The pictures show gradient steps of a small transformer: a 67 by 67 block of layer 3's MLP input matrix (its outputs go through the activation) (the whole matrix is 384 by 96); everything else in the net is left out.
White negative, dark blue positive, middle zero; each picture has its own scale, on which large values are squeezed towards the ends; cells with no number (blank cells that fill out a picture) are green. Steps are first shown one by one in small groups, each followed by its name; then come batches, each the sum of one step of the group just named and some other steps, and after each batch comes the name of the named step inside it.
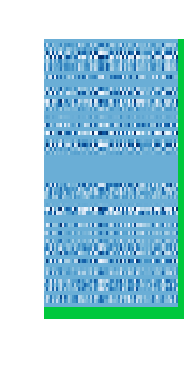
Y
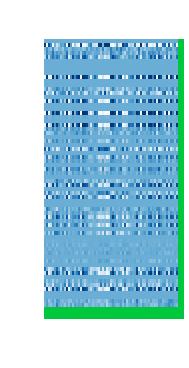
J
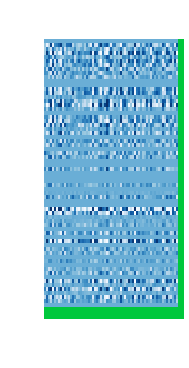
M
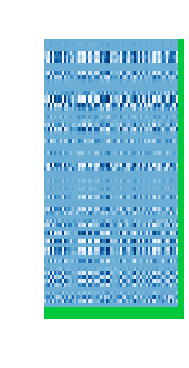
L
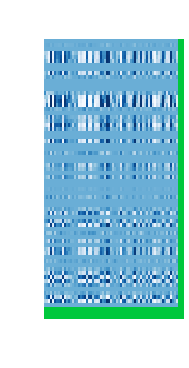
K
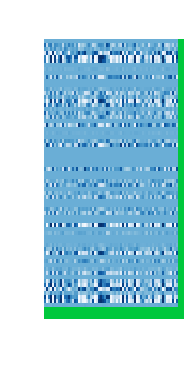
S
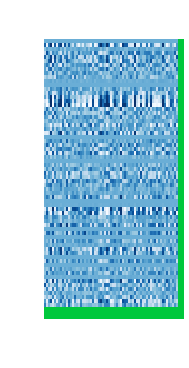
Y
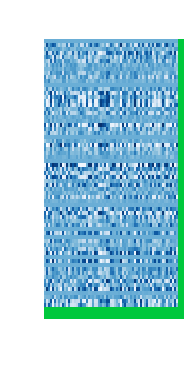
L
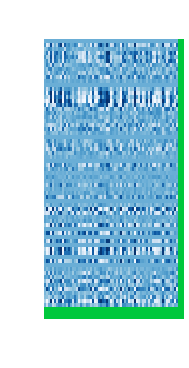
L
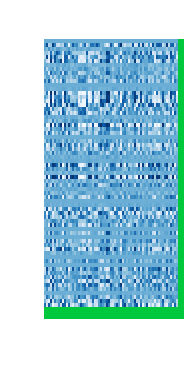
K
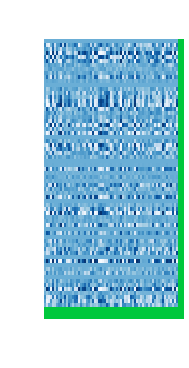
Y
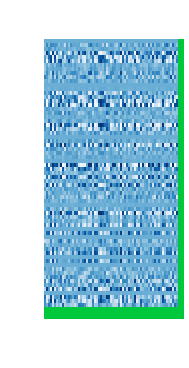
S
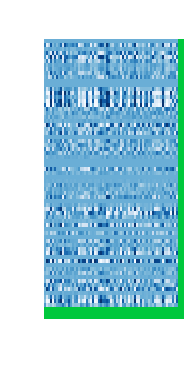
Y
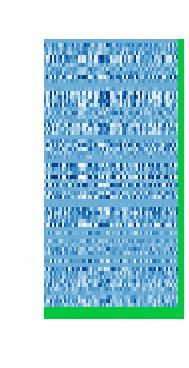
S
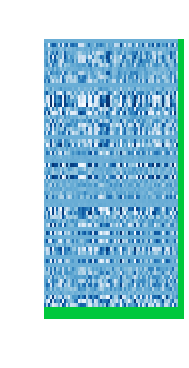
K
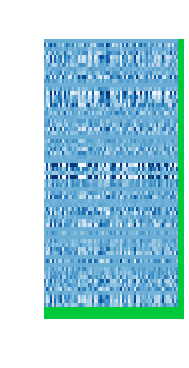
S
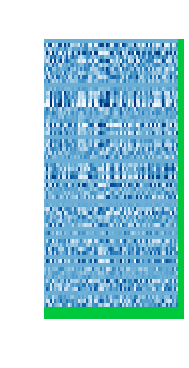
Y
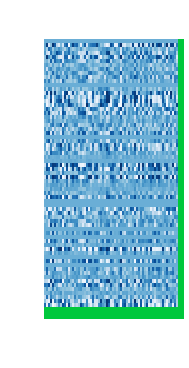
L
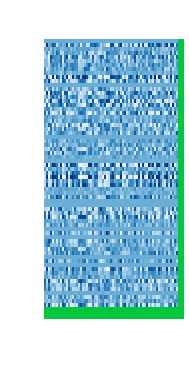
Y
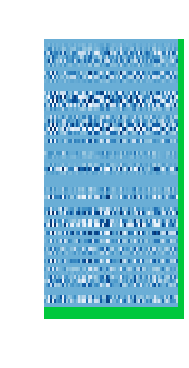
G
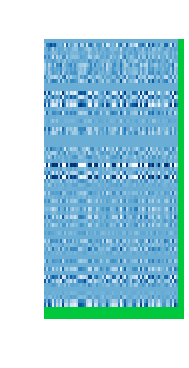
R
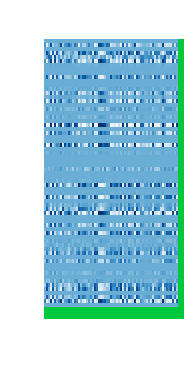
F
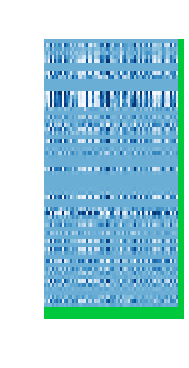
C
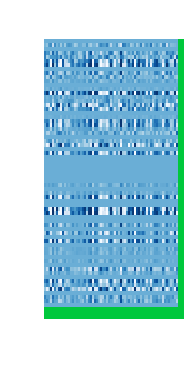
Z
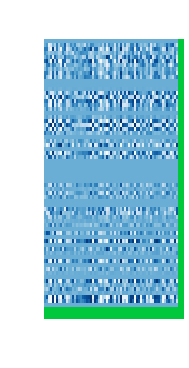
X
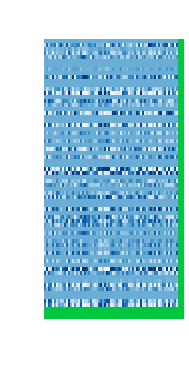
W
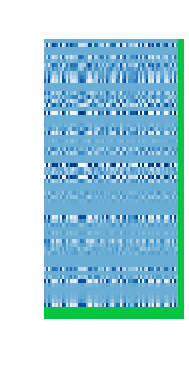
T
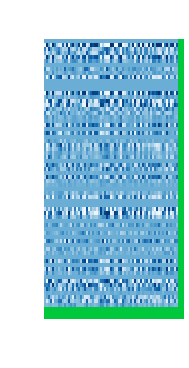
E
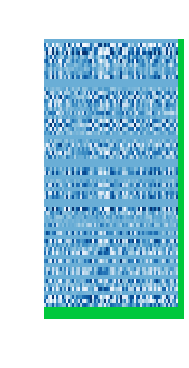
X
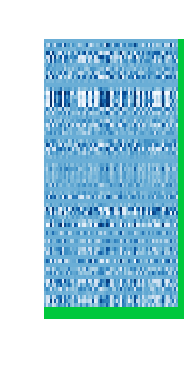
C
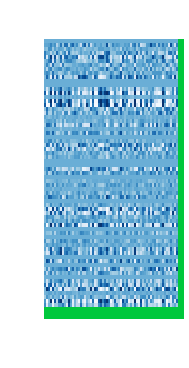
W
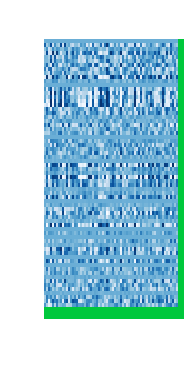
C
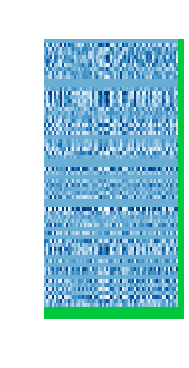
X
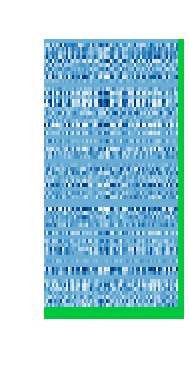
W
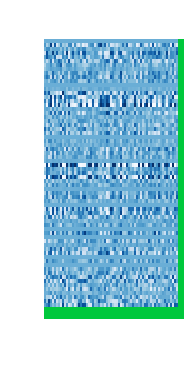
R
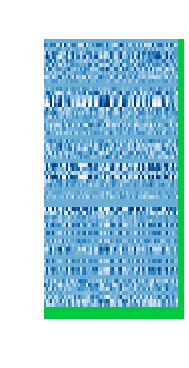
E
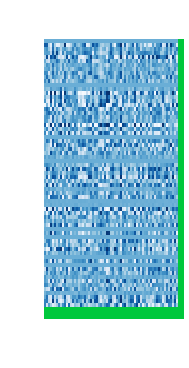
X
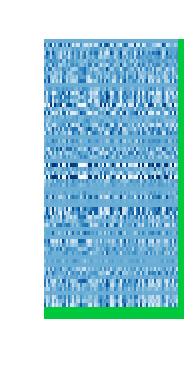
T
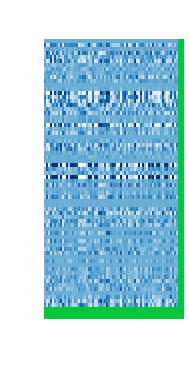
F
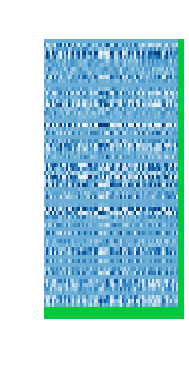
F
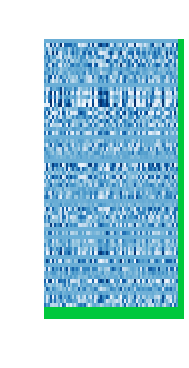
T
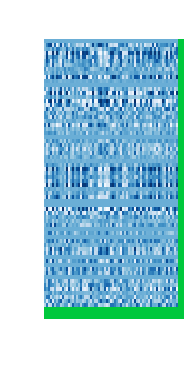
E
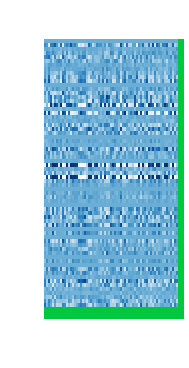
T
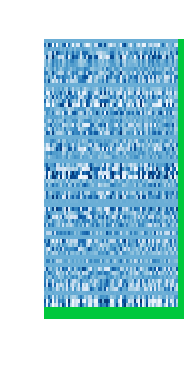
W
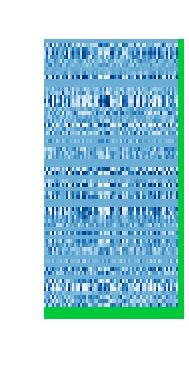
W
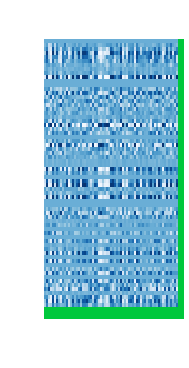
X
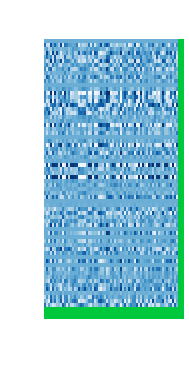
F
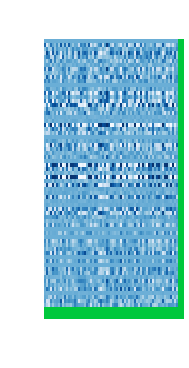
F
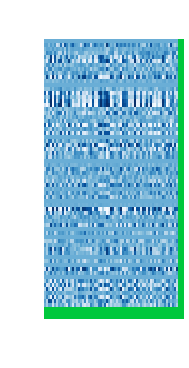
W
